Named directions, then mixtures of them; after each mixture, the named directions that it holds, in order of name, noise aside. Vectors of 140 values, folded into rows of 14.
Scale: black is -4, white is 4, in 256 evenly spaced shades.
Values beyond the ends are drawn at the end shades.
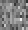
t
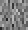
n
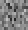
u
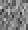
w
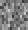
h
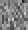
h, n.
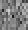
h, w.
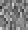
h, n, w.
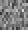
n, t, w.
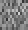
h, n, w.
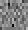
h, n, u.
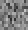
u.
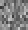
h.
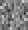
h.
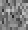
h, w.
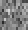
h, w.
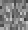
h, n, t.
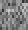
h, n, w.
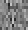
n, u.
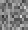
h, t.
